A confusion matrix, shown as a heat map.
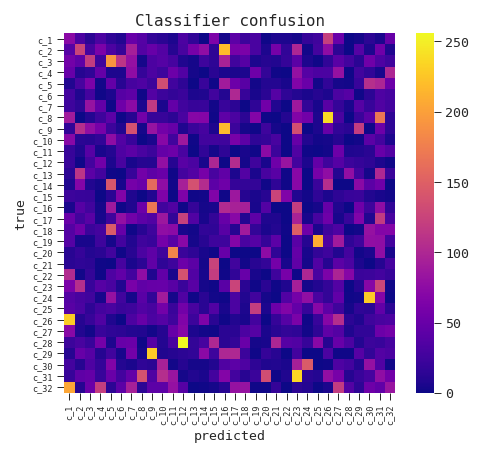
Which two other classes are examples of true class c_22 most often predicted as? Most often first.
c_12, c_15
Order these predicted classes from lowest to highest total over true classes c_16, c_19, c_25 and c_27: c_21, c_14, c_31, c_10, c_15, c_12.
c_14, c_15, c_21, c_10, c_12, c_31
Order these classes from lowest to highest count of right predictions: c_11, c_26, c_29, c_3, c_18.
c_29, c_11, c_26, c_18, c_3
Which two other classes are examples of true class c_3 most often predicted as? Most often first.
c_5, c_6
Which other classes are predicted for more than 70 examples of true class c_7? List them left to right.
c_3, c_9, c_23
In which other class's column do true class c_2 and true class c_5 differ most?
c_16
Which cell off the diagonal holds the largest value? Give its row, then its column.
c_28, c_12
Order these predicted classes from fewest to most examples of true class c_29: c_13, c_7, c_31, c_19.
c_19, c_13, c_31, c_7
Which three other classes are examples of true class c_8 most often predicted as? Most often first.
c_26, c_31, c_1
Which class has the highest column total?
c_23
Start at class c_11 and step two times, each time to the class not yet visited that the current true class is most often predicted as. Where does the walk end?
c_31
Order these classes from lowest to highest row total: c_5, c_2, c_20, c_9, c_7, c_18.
c_20, c_7, c_5, c_18, c_9, c_2
